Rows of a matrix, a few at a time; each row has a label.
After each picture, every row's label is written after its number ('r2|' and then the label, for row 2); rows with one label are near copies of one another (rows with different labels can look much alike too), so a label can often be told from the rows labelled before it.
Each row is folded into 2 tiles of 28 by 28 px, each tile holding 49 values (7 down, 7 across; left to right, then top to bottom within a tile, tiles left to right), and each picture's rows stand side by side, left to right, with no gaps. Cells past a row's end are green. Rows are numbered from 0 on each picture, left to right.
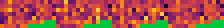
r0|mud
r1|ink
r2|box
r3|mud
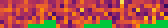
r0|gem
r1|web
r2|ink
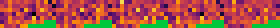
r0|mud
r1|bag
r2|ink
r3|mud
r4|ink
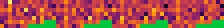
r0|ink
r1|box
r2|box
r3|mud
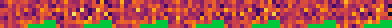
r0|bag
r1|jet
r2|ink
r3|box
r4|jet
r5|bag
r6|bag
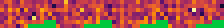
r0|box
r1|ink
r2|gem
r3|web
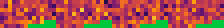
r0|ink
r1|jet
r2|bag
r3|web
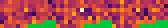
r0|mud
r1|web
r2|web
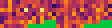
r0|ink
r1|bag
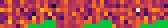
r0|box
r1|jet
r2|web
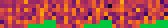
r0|gem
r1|box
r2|mud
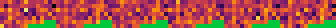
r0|web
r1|gem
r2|bag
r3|ink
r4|box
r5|bag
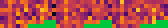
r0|bag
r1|mud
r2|ink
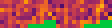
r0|gem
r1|gem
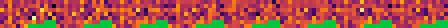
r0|box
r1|jet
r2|web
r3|bag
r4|mud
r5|mud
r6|web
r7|web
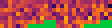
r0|bag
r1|box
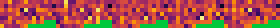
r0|web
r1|ink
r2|box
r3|box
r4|web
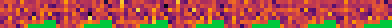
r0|box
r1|mud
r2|ink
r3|ink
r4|box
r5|web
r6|mud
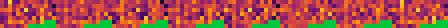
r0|ink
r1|gem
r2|mud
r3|gem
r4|jet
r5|jet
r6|bag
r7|ink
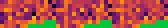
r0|mud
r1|bag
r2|mud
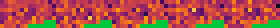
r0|mud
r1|box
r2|mud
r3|web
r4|web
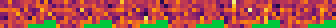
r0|jet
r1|web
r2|mud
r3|mud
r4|ink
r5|gem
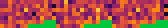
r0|bag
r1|ink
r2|bag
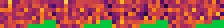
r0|ink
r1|ink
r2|mud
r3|jet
